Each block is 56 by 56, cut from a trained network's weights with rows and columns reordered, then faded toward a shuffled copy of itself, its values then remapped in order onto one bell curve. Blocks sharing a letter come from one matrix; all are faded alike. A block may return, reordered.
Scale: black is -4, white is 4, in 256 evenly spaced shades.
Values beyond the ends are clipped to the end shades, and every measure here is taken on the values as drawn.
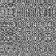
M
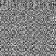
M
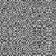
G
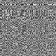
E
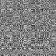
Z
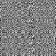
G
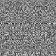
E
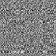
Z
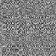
Z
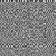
G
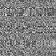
Z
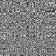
E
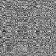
Z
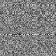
E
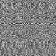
E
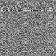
E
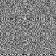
E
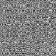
Z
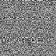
Z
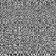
E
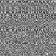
G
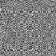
G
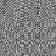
M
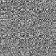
Z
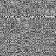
E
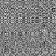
G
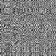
M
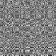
G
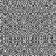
G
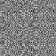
M
